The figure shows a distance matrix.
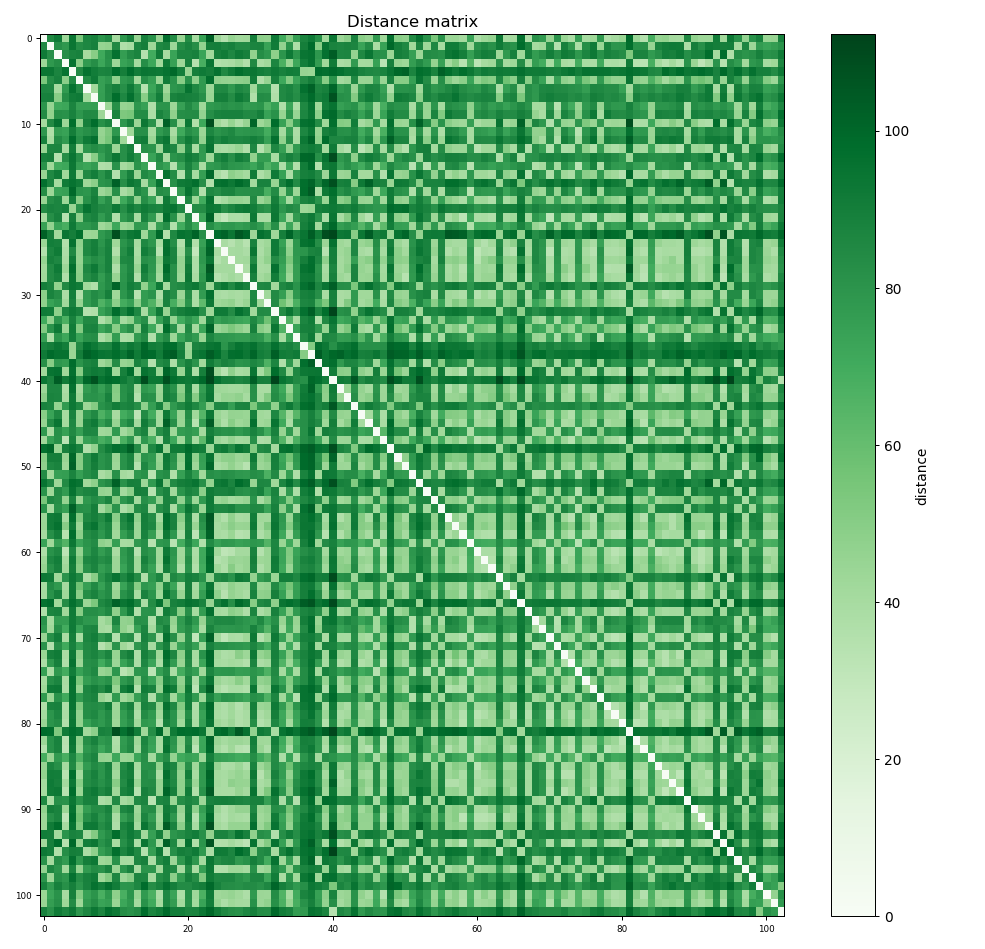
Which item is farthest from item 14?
40
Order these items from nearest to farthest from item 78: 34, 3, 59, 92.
3, 92, 34, 59
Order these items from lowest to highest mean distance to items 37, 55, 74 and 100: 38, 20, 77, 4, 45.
77, 38, 45, 20, 4
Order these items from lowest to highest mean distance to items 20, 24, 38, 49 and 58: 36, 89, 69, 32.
69, 89, 36, 32
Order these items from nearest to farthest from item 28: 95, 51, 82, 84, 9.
82, 84, 51, 9, 95
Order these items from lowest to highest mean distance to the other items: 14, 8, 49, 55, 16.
16, 49, 8, 55, 14
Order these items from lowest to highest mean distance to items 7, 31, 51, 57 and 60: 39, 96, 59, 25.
25, 39, 59, 96
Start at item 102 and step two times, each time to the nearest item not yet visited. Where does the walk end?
99
